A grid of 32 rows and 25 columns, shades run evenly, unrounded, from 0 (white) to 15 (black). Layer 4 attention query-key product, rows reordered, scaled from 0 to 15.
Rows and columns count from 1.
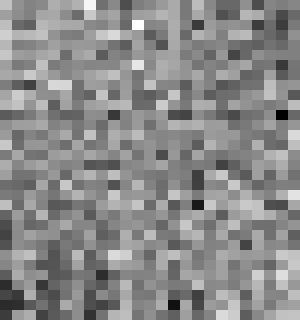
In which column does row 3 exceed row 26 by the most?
24
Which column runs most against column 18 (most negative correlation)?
23
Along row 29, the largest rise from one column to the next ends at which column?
4
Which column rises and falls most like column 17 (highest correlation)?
2
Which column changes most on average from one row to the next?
10
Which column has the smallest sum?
11
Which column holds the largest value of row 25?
21
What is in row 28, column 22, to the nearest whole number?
3
